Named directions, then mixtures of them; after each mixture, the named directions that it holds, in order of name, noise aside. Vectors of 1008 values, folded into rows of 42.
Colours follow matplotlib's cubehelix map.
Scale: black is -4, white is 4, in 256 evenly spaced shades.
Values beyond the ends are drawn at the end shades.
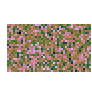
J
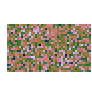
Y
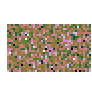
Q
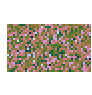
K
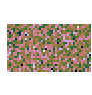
J, Q.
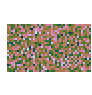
K, Y.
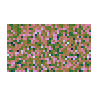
K, Q, Y.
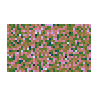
K, Y.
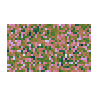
Y.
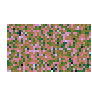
J, Q.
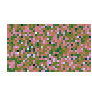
J, K, Y.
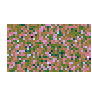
K.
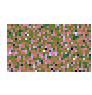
Q.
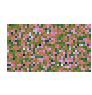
Y.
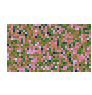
J.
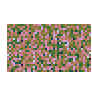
J, K, Q.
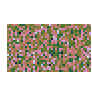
J, K.
